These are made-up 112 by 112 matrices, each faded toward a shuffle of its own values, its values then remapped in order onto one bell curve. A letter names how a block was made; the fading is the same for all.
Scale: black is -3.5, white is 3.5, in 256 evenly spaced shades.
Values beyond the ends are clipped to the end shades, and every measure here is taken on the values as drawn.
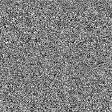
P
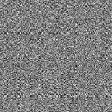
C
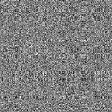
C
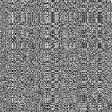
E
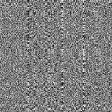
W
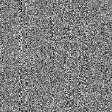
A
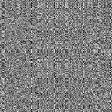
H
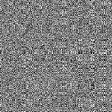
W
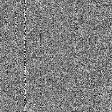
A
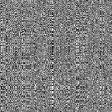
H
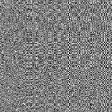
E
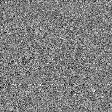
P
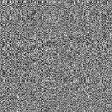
W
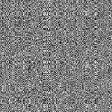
H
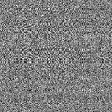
C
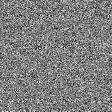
P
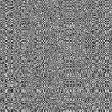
E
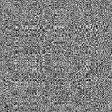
C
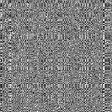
E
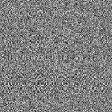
C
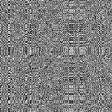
E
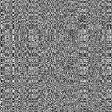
E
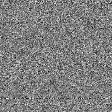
P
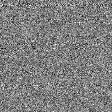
P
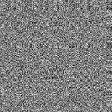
C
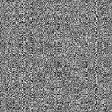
W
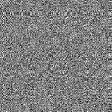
C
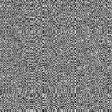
E
